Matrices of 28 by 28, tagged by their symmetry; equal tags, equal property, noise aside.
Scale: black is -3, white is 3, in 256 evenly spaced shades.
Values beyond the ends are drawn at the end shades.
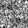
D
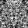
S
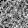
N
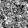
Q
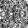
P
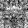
S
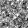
N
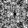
P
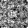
P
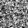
Q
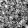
N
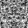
S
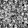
P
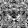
S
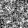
N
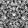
S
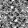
D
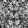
S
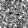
D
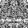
S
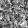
N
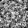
N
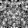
S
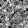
N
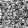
P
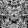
S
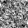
D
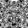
S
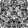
S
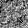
N
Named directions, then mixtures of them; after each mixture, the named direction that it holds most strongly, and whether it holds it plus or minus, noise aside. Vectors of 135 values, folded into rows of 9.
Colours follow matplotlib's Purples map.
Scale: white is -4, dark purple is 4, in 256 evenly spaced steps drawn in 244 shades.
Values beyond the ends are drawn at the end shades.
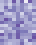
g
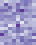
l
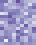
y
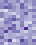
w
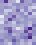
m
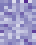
g, minus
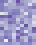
y, plus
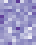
m, minus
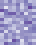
w, minus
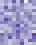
g, plus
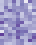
g, plus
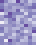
y, plus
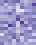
l, minus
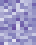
l, minus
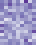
g, minus
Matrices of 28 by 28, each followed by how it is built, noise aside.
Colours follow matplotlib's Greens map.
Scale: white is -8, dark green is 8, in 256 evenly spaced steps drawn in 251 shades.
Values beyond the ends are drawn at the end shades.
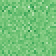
low rank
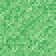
Hankel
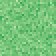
noise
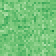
low rank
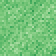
Hankel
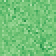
banded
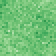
smooth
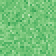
noise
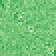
banded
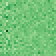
uneven columns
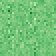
uneven columns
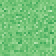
low rank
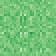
low rank
